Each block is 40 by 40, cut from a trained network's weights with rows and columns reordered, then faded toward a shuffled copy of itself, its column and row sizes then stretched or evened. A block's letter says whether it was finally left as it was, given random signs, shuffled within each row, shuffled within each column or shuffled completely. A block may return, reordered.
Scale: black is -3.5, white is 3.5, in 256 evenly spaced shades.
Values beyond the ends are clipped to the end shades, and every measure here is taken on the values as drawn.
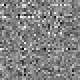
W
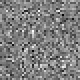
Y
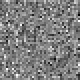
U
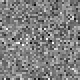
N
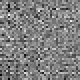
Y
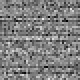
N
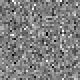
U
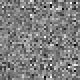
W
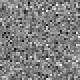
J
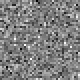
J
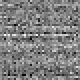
Y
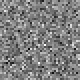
J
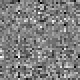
Y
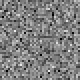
J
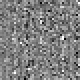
U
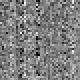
U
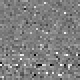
N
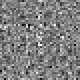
Y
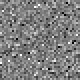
J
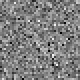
J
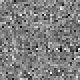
N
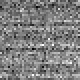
N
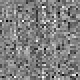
Y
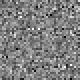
N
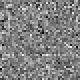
W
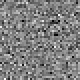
N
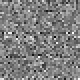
N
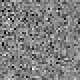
U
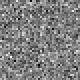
J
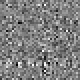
Y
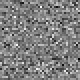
N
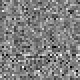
N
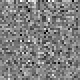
W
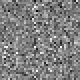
U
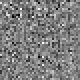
W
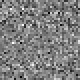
N
